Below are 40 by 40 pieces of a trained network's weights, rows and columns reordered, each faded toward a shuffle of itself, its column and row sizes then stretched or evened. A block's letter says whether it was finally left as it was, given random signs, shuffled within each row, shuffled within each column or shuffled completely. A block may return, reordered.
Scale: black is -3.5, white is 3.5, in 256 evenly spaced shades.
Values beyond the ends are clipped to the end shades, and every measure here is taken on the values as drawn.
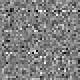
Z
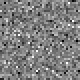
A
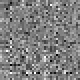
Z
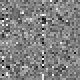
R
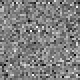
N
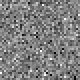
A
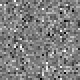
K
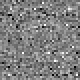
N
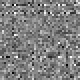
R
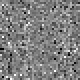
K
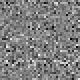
R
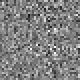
R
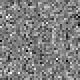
K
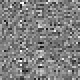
Z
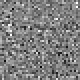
N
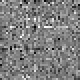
R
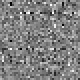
R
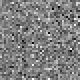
K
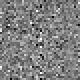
K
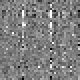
Z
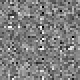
R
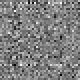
Z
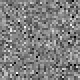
K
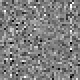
K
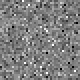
A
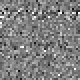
N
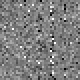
K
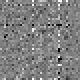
R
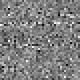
N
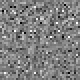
N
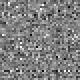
N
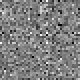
Z
